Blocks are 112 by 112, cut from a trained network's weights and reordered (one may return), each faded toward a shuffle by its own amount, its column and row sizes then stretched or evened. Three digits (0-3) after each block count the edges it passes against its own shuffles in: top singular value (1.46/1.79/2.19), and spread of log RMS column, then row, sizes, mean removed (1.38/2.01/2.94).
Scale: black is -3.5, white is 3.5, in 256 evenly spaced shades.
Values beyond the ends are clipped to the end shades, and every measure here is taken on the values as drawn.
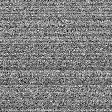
3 0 0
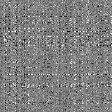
2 2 3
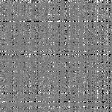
2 3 3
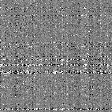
2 1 3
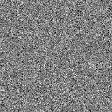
1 1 1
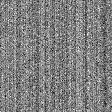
3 1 0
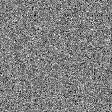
1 0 0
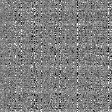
2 3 0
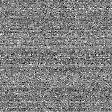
2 0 2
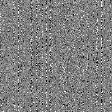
0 3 0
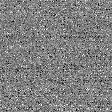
0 0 1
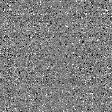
0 2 1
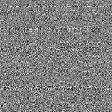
2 0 3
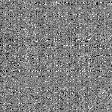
1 0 3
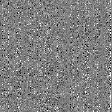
0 3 1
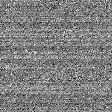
2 0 1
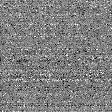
1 0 2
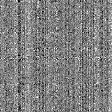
3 2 2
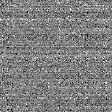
2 2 2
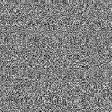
3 1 2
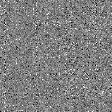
0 2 2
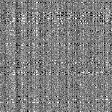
3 1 3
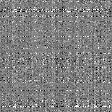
2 1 3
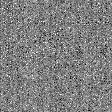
0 0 1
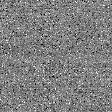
0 1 0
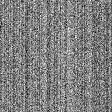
3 0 0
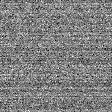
2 0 0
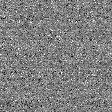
0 0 1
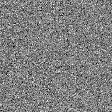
0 0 1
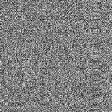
2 1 1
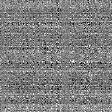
3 3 2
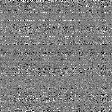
1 2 3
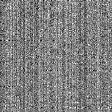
3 0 2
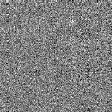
2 2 0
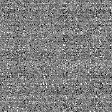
1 2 1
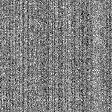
3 1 1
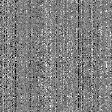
3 3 2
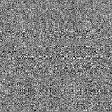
2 1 3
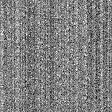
3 1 0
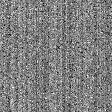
2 0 0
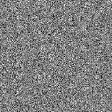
2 2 0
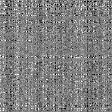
3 2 3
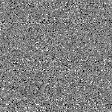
0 1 2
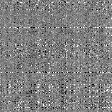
2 2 3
